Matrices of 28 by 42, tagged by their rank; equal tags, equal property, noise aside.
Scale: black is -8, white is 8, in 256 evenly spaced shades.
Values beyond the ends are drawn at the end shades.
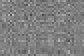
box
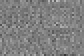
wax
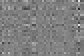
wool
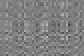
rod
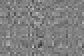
box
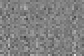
box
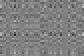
rod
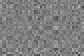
box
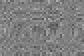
wax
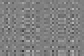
rod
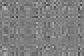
wool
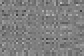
box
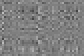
wool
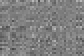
box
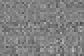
wax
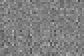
wax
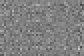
wax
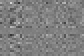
wool
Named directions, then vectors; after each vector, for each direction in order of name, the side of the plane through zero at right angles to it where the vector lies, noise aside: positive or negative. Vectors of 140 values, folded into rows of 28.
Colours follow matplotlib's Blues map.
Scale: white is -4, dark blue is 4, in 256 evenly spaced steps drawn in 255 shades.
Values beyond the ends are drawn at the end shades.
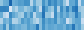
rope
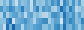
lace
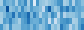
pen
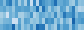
positive, negative, positive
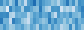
negative, negative, negative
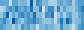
negative, positive, negative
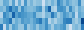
positive, positive, negative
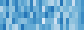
negative, positive, negative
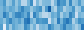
positive, positive, negative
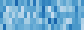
negative, negative, positive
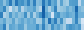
negative, negative, positive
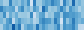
positive, negative, positive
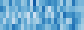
positive, negative, positive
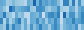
positive, negative, negative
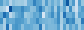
positive, negative, negative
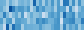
positive, negative, negative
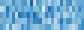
negative, positive, negative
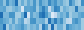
negative, negative, positive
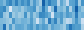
negative, negative, positive
